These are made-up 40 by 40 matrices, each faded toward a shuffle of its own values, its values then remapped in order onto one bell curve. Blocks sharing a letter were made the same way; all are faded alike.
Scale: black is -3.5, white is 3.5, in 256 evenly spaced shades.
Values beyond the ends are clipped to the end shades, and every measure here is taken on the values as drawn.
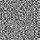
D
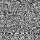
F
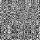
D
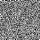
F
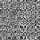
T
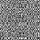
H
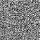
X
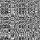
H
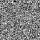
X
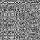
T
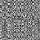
H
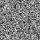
X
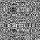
H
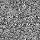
F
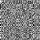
D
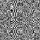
D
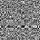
T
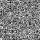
X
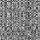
H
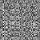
D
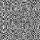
D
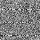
F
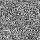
F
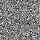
X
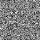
F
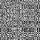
D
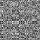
D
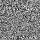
F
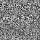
F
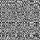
T
